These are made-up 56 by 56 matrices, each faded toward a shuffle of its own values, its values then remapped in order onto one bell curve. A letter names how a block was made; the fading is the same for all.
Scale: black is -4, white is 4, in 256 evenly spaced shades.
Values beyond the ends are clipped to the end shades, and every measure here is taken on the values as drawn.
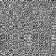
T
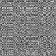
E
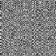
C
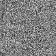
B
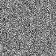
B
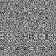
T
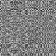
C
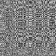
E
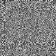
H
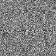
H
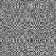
E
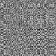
C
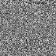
H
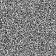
B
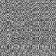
C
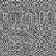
E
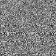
H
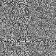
H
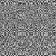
E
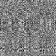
T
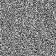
B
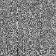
H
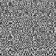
T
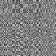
E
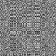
C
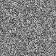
B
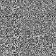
H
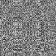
T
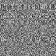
T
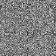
H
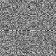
T
